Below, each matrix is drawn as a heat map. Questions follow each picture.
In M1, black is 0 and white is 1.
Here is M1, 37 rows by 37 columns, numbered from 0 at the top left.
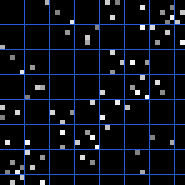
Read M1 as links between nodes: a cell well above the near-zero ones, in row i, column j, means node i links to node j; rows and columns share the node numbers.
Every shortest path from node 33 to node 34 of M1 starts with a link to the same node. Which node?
node 4
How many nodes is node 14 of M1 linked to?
2
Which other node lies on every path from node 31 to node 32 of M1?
node 8
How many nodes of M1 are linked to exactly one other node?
10
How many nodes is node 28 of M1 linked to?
4
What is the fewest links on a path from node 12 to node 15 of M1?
5
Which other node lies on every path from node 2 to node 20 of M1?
node 18
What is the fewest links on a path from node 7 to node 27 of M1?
7
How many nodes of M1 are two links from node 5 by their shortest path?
5
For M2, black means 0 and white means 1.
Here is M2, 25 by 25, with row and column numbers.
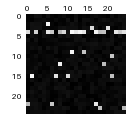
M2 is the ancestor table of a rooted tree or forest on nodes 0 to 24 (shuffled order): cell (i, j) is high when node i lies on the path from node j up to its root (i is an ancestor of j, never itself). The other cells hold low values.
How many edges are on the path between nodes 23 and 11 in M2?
3
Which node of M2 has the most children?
4
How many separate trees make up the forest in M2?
3
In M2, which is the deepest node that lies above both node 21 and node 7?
15
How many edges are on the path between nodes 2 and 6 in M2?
3
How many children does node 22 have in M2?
3
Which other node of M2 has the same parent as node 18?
24
